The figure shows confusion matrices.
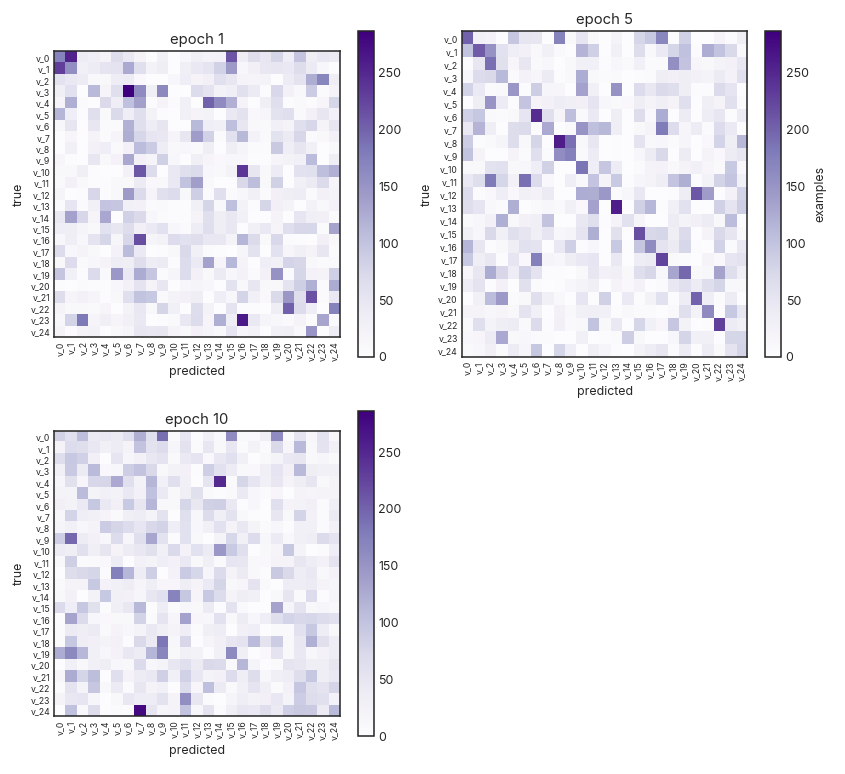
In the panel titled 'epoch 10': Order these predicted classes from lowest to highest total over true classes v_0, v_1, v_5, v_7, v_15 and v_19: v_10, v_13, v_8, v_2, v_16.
v_10, v_16, v_13, v_8, v_2
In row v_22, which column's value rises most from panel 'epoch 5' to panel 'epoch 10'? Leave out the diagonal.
v_21
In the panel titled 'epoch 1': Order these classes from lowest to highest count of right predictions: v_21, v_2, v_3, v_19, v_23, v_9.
v_2, v_21, v_9, v_3, v_23, v_19
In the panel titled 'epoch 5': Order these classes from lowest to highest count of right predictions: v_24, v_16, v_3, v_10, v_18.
v_24, v_3, v_18, v_16, v_10
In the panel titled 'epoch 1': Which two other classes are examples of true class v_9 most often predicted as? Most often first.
v_6, v_22
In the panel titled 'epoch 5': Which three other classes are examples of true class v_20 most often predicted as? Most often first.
v_3, v_2, v_12
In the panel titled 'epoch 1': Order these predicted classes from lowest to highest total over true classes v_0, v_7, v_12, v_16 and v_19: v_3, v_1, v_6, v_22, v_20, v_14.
v_22, v_20, v_14, v_3, v_1, v_6
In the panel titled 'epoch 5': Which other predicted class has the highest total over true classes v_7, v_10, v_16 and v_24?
v_17
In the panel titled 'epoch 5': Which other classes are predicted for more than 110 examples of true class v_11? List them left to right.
v_2, v_5, v_19
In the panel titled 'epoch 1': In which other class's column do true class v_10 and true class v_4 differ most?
v_16
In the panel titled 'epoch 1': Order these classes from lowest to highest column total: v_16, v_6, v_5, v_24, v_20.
v_5, v_20, v_24, v_16, v_6
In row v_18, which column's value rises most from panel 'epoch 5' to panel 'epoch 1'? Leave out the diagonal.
v_13
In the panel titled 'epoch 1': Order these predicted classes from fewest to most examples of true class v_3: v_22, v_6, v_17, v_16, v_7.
v_17, v_16, v_22, v_7, v_6
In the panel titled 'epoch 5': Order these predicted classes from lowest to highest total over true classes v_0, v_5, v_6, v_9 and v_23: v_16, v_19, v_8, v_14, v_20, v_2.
v_20, v_14, v_16, v_2, v_19, v_8
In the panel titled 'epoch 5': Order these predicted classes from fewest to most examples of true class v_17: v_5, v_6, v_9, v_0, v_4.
v_5, v_9, v_4, v_0, v_6
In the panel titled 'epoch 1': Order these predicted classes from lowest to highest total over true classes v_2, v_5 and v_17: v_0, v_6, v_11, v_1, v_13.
v_13, v_1, v_11, v_6, v_0
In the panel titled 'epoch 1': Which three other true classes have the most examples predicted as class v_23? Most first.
v_2, v_10, v_11
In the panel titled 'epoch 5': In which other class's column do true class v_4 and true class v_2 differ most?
v_13
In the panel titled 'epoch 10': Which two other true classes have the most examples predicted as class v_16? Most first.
v_20, v_4
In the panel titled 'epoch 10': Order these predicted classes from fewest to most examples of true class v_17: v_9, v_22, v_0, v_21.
v_0, v_9, v_21, v_22
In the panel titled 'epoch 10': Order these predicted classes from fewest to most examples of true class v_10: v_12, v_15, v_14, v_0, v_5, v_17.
v_17, v_5, v_0, v_12, v_15, v_14
